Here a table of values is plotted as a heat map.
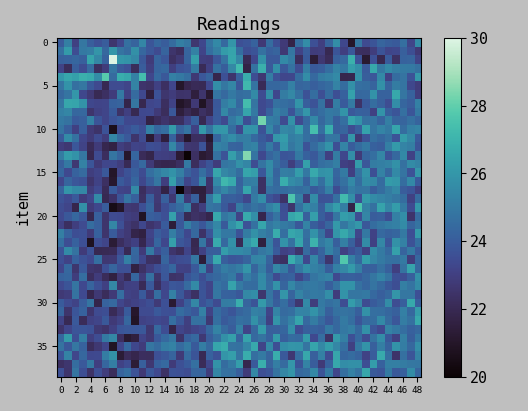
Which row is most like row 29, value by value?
12
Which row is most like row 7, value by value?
13
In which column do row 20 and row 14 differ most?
15
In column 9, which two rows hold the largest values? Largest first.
4, 2
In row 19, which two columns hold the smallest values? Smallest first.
7, 8
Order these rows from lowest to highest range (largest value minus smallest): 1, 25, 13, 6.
1, 6, 25, 13
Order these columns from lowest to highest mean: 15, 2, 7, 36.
7, 15, 2, 36
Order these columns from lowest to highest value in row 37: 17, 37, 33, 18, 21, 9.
9, 17, 18, 33, 21, 37
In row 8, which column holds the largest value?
25
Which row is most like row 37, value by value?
3
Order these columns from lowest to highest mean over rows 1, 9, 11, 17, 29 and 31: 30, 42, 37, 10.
10, 37, 42, 30
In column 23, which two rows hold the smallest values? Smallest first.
4, 19
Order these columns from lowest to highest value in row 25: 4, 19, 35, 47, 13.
19, 13, 47, 4, 35
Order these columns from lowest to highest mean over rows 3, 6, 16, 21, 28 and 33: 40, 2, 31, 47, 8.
8, 2, 47, 40, 31
